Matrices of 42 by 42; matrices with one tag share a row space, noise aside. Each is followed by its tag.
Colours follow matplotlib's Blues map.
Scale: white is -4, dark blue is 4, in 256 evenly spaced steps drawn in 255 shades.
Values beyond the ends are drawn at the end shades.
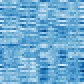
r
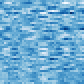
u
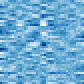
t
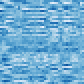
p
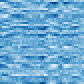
p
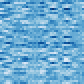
p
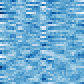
t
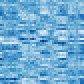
r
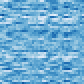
p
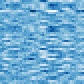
u
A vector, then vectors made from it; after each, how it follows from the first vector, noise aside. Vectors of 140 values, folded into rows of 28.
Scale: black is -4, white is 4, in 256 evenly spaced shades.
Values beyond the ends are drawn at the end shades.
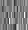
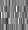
wrapped around.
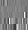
partly zeroed.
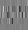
wrapped around, partly zeroed.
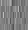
reversed, shrunk.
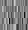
negated.
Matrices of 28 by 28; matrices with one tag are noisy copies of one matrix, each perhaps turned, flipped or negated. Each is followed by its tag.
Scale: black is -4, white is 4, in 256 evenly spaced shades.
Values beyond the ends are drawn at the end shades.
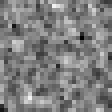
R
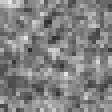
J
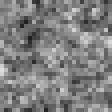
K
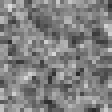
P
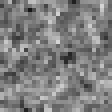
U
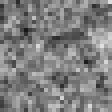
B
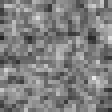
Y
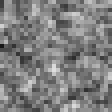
U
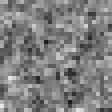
P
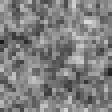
K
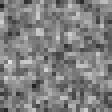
P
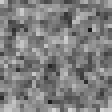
R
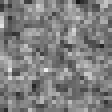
P
